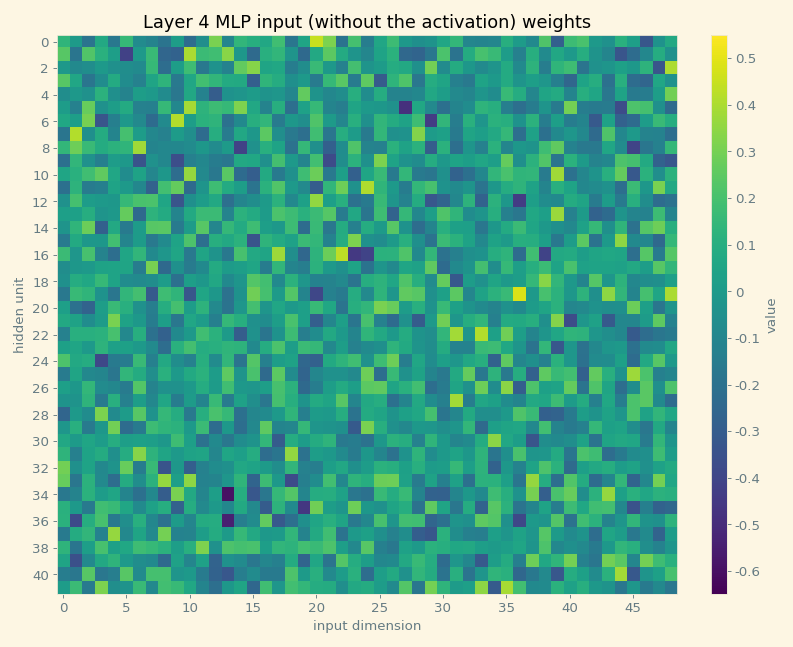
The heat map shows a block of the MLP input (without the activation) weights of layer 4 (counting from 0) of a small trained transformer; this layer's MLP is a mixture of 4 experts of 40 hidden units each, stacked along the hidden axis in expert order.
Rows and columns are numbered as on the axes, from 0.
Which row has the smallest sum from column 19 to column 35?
37
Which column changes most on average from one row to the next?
45
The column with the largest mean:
35
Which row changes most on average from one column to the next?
33
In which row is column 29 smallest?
6
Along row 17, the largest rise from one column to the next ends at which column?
7
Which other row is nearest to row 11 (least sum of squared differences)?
28
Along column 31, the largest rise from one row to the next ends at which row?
19
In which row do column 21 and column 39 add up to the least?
9
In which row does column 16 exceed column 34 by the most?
41
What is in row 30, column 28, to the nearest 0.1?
-0.1
